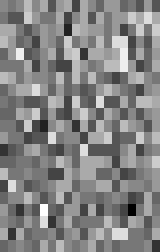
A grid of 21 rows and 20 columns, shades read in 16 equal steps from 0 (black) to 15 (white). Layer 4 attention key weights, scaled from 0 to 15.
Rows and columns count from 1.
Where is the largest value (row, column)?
18, 6
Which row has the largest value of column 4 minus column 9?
2
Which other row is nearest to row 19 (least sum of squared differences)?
1
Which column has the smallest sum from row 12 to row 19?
15
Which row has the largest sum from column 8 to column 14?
14
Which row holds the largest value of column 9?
4
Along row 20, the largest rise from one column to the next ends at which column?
3
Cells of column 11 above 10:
2
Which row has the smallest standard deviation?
21
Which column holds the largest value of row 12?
7
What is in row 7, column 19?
8
